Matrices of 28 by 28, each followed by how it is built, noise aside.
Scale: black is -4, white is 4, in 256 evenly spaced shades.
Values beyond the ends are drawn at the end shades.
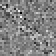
banded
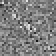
banded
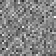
Hankel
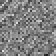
Hankel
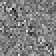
banded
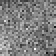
smooth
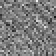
Toeplitz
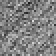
Hankel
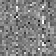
uneven columns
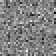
uneven columns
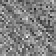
Toeplitz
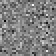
uneven columns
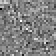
banded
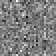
uneven columns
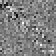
banded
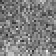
smooth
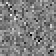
banded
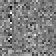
uneven columns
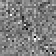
banded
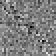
banded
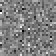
uneven columns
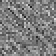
Toeplitz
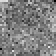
smooth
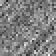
Hankel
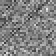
Hankel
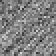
Hankel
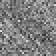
Toeplitz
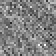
Toeplitz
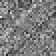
Hankel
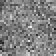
smooth
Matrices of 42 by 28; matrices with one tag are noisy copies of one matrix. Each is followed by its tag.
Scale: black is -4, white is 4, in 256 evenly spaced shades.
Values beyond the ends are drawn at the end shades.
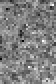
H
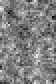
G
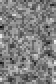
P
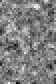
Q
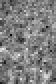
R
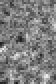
R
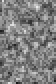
Q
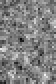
R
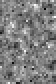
Q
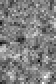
R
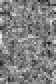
P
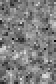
R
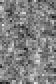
G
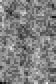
G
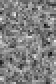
P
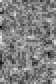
P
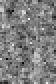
G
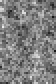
G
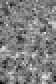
R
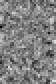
P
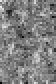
G
